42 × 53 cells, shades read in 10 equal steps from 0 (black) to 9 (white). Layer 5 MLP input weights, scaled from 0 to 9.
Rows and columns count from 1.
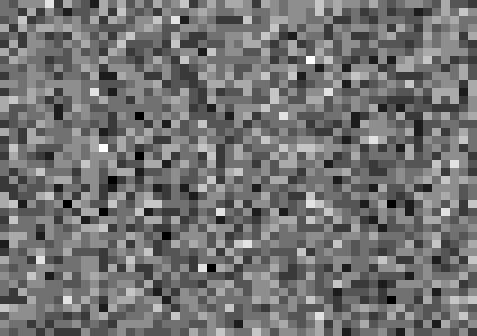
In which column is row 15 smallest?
16
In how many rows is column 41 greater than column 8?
13
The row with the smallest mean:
24
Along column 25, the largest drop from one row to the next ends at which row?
28
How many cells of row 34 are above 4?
18
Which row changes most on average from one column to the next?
26
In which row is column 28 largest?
31
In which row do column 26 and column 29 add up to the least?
15
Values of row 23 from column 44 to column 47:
4 5 4 5
